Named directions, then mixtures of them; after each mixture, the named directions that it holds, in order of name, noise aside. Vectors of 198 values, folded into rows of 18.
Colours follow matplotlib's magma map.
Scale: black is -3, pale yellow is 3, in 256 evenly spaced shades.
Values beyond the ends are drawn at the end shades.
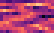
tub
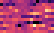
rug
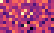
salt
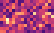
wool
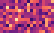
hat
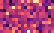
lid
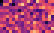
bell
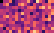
bell.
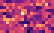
salt, tub, wool.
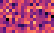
bell, hat, wool.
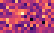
hat, salt, wool.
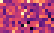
lid, salt.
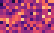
bell, hat, wool.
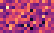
hat, salt.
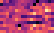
rug.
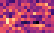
rug, tub, wool.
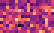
hat, rug.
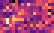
hat, tub, wool.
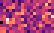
wool.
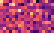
bell.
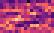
hat, rug, tub.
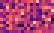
bell, hat, salt.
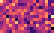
bell, salt, wool.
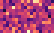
lid.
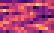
tub.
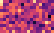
bell, lid.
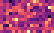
hat, lid, tub.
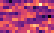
lid, tub.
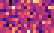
lid.
